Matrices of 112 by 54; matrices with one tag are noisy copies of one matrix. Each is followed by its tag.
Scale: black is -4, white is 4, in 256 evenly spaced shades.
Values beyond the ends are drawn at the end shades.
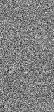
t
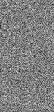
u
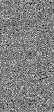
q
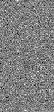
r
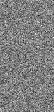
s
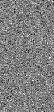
s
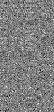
q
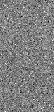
t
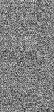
q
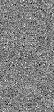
q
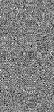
q
